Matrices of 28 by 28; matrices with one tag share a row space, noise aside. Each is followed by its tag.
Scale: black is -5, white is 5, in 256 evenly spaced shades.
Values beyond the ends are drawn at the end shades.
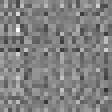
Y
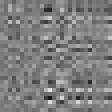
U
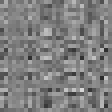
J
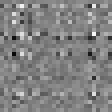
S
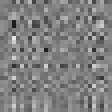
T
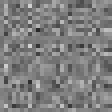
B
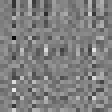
T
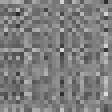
Y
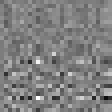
B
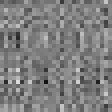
Y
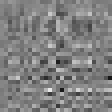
U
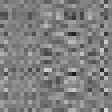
J
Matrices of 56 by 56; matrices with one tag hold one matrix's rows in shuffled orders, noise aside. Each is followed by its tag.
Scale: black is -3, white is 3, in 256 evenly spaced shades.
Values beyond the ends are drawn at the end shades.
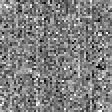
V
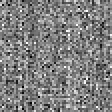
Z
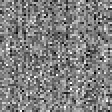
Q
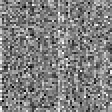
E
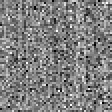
Q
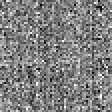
V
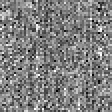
V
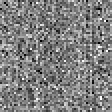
V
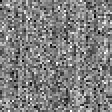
Q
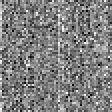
E
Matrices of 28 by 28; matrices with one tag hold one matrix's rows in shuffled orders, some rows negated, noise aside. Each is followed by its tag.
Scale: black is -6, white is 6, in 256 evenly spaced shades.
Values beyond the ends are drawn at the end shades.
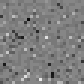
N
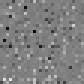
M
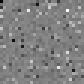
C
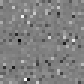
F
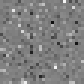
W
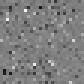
M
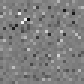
F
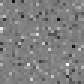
C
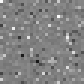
C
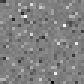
W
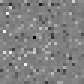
M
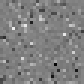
W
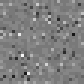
F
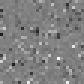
C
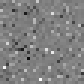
N
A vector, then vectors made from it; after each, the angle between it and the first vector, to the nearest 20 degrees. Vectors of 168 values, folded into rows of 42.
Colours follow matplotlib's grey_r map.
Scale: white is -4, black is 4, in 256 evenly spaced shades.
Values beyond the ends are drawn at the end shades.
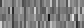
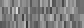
100 degrees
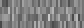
140 degrees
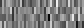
40 degrees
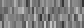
60 degrees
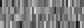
60 degrees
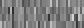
20 degrees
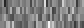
80 degrees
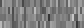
20 degrees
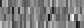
40 degrees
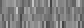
80 degrees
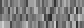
60 degrees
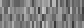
120 degrees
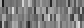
140 degrees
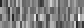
60 degrees
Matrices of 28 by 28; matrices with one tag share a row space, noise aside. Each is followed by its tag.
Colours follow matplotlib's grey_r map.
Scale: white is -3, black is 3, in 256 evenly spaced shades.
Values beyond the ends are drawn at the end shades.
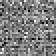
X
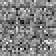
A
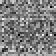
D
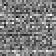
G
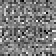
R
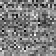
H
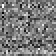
X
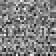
A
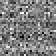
D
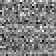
X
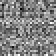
D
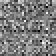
R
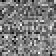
H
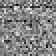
G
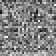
H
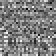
H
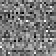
A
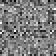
H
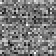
H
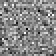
H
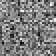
D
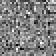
A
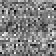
H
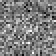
G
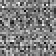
D
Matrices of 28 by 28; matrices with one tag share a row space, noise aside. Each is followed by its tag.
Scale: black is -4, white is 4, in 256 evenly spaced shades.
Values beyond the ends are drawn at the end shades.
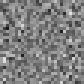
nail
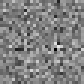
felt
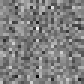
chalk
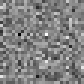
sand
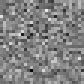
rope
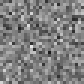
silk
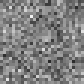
silk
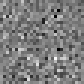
felt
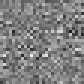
silk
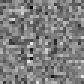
rope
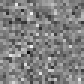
rope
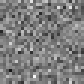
silk
